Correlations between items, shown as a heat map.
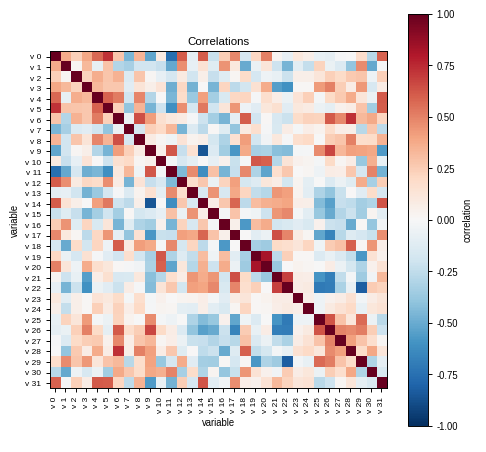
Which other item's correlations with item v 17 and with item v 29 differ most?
v 22
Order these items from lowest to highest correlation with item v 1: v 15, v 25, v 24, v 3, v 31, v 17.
v 24, v 15, v 31, v 17, v 25, v 3
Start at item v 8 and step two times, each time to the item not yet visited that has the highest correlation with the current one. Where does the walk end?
v 28
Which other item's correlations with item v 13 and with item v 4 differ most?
v 11
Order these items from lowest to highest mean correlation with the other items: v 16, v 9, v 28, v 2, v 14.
v 16, v 9, v 14, v 2, v 28
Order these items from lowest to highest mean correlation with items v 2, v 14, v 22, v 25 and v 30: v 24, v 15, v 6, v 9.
v 9, v 15, v 24, v 6
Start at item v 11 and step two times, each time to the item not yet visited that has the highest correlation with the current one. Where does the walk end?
v 26
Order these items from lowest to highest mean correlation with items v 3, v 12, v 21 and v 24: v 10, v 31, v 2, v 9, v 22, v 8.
v 9, v 10, v 22, v 2, v 8, v 31
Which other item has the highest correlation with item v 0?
v 5
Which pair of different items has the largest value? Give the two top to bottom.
v 19, v 20
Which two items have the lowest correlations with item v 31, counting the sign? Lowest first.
v 9, v 11
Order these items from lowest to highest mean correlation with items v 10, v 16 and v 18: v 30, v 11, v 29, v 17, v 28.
v 29, v 17, v 11, v 28, v 30
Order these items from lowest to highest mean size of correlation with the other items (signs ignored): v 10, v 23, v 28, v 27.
v 23, v 10, v 27, v 28
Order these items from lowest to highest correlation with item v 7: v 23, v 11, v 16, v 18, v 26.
v 16, v 23, v 18, v 26, v 11
